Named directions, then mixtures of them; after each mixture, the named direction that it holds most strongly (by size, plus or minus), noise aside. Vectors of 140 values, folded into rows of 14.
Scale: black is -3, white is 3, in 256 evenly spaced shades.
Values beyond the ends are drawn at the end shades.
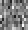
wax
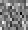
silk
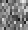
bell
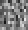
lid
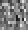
lid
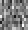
wax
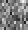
bell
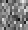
bell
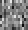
wax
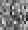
bell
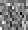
silk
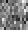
bell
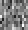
wax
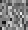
silk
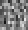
lid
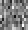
wax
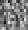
lid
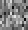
wax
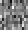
wax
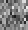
bell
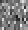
bell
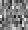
wax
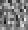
lid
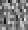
lid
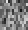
lid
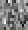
lid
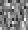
lid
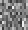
silk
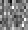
wax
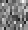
bell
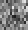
bell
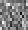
silk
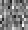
wax
